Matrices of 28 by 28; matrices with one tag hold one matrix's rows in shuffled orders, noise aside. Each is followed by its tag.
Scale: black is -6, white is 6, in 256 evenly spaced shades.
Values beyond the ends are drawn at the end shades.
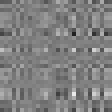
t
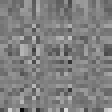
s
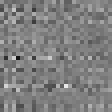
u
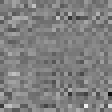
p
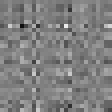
s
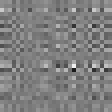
t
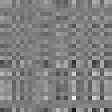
t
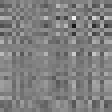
t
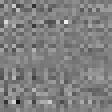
u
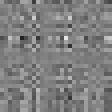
s
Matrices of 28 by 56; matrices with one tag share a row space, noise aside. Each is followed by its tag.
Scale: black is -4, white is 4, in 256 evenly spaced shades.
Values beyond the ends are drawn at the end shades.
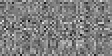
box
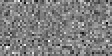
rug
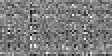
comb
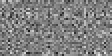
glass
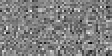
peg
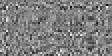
peg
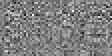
rug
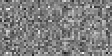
rug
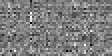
comb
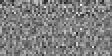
box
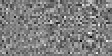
peg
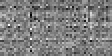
comb
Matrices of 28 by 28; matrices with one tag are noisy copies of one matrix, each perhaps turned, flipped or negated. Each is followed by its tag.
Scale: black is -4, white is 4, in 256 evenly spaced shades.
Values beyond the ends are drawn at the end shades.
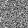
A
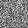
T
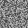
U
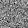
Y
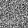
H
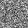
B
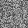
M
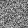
Y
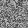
T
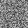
B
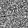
U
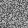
H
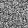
M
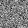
T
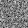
B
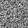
U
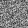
H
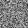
B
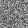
H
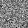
Y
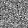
M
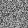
A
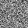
Y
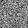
Y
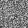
H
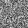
T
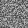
Y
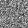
B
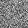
Y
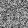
U
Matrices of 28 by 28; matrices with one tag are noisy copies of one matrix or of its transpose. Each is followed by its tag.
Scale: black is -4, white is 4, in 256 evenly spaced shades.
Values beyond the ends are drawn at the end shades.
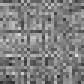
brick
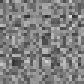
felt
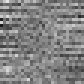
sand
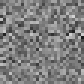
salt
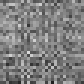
brick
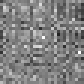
brick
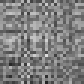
brick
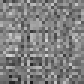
brick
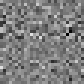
salt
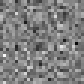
felt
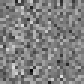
salt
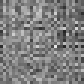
brick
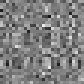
felt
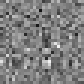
felt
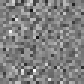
salt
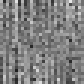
sand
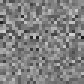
salt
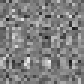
felt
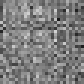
brick
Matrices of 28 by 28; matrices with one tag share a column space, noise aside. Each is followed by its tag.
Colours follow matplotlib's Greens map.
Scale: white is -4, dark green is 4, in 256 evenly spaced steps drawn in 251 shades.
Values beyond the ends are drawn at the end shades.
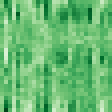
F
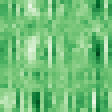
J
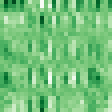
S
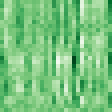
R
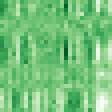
J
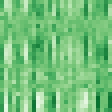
J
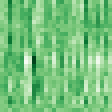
R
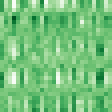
S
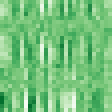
J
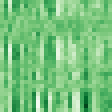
J
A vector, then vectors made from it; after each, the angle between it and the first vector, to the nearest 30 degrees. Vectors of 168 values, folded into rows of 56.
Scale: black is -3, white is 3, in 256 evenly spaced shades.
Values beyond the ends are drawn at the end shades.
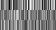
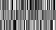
120 degrees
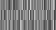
60 degrees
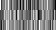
90 degrees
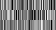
120 degrees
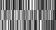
60 degrees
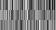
120 degrees
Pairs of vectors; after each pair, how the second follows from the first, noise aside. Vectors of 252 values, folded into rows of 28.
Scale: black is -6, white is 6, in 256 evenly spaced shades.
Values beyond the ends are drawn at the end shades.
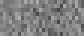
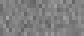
reversed, shrunk.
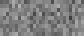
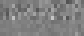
reversed, negated, partly zeroed.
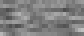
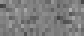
reversed, negated, partly zeroed.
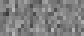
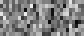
reversed, scaled up.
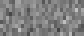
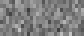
copied.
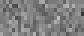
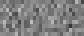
shuffled.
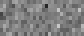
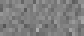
reversed, negated, shrunk.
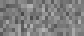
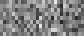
reversed, scaled up.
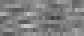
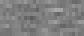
reversed, shrunk.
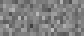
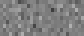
reversed, partly zeroed.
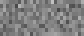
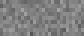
reversed, negated, shrunk.
